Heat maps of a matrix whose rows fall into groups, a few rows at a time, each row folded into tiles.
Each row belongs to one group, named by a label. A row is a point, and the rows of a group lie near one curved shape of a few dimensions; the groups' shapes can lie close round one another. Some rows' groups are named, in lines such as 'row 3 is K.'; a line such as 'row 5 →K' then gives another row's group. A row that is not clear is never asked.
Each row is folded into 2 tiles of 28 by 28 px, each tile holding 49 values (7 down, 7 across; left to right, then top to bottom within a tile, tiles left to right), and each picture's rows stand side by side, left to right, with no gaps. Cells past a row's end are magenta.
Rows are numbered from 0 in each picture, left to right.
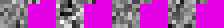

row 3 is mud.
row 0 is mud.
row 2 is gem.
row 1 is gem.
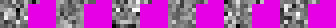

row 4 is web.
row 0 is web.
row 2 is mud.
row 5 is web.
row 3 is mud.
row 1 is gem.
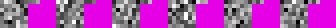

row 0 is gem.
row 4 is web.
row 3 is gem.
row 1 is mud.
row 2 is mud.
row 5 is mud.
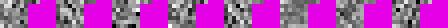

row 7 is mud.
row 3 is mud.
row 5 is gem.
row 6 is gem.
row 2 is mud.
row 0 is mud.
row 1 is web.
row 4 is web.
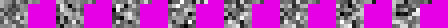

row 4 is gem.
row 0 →gem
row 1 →web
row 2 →web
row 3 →mud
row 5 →gem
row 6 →gem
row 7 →gem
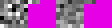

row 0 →gem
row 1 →gem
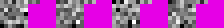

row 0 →mud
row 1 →mud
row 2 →mud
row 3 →web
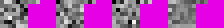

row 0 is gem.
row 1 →web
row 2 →mud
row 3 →gem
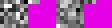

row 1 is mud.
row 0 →gem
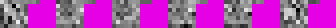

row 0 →web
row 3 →mud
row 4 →mud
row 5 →web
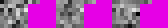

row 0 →web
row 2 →mud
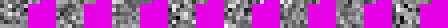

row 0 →gem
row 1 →gem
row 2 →gem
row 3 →web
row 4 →mud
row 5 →mud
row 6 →mud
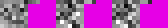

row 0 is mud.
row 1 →gem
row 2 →gem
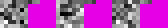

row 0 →mud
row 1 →gem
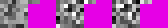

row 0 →mud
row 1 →gem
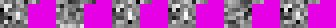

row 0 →web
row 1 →gem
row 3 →web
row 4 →gem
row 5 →web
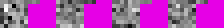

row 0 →web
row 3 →gem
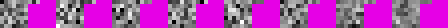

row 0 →web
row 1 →mud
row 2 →web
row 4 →web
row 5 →web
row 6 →mud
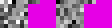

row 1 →web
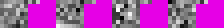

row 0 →mud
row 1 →mud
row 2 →web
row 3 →web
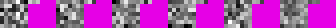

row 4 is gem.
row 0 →gem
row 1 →web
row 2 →web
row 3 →mud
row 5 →mud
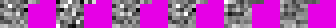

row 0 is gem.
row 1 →mud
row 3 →gem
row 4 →gem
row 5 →gem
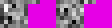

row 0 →web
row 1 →web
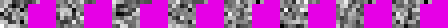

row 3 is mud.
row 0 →mud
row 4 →web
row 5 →mud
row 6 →mud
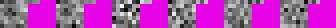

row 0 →mud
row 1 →mud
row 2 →gem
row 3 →web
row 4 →mud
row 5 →mud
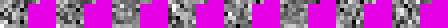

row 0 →mud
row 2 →gem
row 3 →web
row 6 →mud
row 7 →web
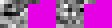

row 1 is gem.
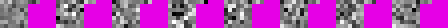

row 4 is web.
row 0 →mud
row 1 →gem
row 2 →web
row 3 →gem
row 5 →mud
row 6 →gem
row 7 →mud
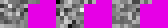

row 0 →gem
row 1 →web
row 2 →gem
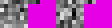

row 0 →gem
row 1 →web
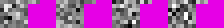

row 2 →mud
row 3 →gem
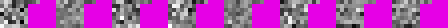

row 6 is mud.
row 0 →mud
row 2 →gem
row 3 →mud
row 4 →mud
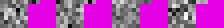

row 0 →web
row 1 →web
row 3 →gem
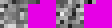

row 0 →gem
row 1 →web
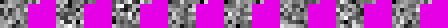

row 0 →web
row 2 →gem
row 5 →mud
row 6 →gem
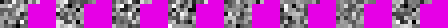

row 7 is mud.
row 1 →mud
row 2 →gem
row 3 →mud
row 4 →web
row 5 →web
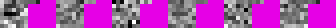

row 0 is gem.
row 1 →gem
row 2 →mud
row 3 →mud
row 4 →mud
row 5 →gem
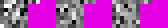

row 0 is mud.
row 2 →web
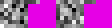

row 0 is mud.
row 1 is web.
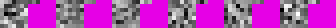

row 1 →gem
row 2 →gem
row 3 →web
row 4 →web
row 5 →web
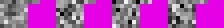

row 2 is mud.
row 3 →web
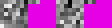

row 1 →mud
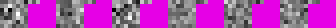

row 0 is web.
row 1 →mud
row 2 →gem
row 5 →gem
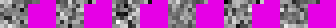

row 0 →mud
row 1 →web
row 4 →web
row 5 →gem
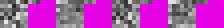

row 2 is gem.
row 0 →gem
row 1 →gem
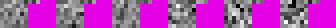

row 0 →mud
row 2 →mud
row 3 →gem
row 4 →web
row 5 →mud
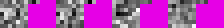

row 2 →gem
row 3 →gem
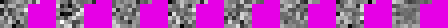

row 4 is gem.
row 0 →web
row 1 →gem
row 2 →mud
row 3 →web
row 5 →gem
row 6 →web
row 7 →gem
